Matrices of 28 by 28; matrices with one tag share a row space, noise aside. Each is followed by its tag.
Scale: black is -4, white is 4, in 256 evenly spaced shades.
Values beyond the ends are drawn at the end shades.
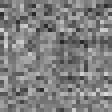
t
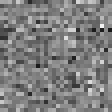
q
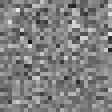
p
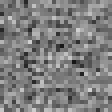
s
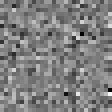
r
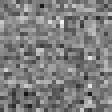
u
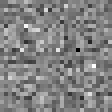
u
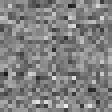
q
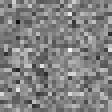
p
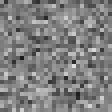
q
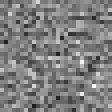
s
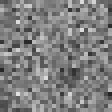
p
